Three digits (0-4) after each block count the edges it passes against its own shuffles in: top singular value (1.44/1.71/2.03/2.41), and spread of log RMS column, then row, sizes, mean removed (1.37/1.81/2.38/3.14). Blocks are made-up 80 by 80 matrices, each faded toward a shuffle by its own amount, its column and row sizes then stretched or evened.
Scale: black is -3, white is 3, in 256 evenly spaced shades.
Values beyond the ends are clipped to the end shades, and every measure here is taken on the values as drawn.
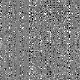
2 4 2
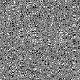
2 1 0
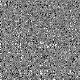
1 2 2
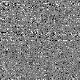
1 0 3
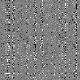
4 4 2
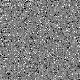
2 1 0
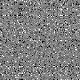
3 1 2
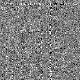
1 3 2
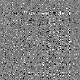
3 3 3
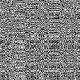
4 0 2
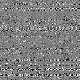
4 0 4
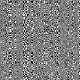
4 4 2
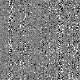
0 4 1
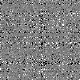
0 3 4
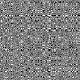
4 3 3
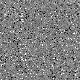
0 1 1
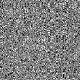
3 2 1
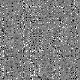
3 3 1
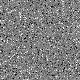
0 0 0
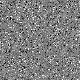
0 1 2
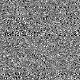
2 2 3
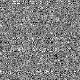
2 1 3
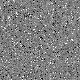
0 1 0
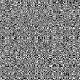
4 1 3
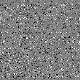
0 0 3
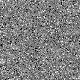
1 0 0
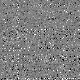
0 2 3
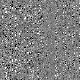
0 4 1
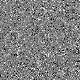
1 2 1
